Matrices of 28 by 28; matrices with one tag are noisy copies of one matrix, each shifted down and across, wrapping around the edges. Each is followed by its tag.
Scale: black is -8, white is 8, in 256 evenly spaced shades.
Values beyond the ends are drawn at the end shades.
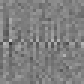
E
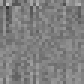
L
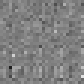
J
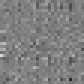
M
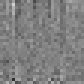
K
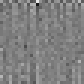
E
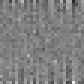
E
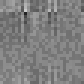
L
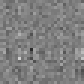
J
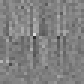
L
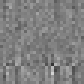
K
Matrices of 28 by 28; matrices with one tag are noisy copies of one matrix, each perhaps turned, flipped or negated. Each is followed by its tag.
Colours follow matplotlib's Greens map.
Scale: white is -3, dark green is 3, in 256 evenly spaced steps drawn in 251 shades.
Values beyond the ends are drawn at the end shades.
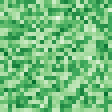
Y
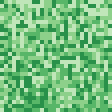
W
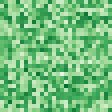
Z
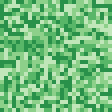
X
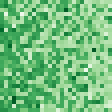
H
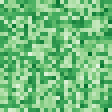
Z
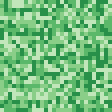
Z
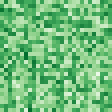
Z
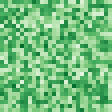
Y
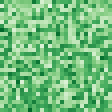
W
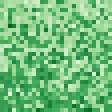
H
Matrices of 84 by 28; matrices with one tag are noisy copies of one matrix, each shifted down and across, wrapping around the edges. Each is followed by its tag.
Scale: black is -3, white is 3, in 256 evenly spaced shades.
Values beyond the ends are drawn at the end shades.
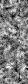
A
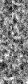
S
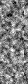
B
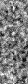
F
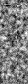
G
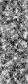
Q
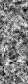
A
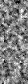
B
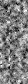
Q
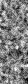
S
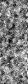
F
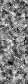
B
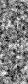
G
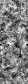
A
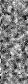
Q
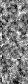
B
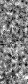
G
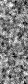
G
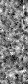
S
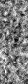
F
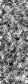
F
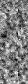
B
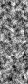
B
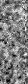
F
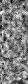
S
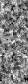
B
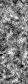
A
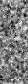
G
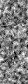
G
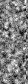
Q
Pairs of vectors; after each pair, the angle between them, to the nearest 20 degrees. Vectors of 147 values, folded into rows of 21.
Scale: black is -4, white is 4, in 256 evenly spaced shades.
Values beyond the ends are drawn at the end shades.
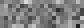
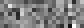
100 degrees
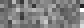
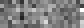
20 degrees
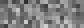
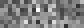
60 degrees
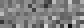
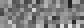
140 degrees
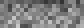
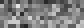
40 degrees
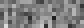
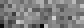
120 degrees
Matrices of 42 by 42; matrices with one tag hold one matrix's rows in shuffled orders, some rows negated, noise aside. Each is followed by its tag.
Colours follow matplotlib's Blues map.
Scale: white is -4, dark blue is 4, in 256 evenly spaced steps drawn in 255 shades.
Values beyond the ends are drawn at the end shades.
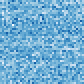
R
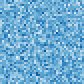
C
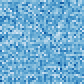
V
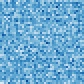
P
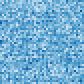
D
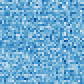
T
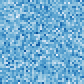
C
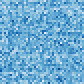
V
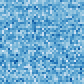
D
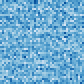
T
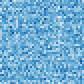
V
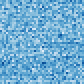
R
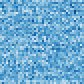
D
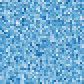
C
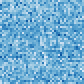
V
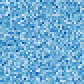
C
